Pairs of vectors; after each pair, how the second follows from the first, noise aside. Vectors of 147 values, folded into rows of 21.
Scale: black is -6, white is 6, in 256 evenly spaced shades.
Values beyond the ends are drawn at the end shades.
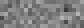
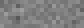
reversed, shrunk.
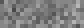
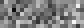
scaled up.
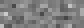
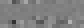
reversed, negated, partly zeroed.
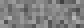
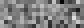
scaled up.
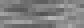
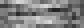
wrapped around, negated, scaled up.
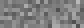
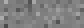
reversed, negated, partly zeroed.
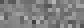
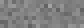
reversed, negated, shrunk.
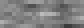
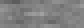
reversed, shrunk.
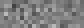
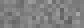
reversed, shrunk.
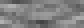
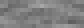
reversed, negated, shrunk.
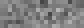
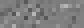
reversed, negated, partly zeroed.
